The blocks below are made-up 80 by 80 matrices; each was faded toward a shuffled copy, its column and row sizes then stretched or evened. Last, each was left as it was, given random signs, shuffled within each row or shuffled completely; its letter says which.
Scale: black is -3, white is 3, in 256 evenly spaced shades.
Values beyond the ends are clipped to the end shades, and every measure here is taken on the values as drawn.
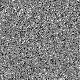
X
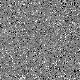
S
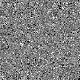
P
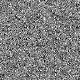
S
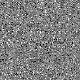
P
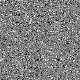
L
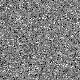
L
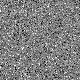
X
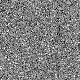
X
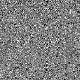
P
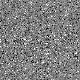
S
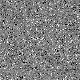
L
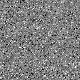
L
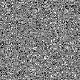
P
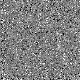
S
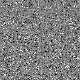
S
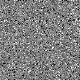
S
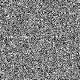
L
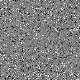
S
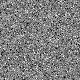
X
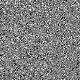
S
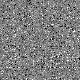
S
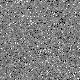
L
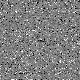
L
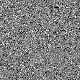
L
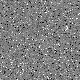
X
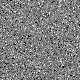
X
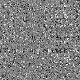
P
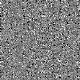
P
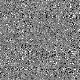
P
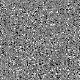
P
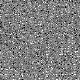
P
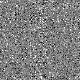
S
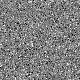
X
